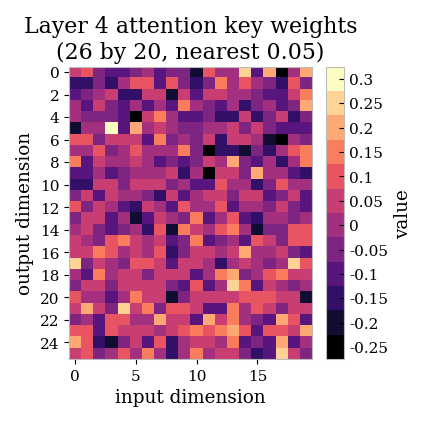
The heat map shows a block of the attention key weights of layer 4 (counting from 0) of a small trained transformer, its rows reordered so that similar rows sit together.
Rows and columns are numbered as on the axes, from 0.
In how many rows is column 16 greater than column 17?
10
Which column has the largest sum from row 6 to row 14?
13
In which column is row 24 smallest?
3
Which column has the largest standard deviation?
17
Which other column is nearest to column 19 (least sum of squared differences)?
9
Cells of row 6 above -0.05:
12
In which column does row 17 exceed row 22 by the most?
0
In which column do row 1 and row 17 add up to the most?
18
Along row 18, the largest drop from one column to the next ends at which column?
14
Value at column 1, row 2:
-0.05
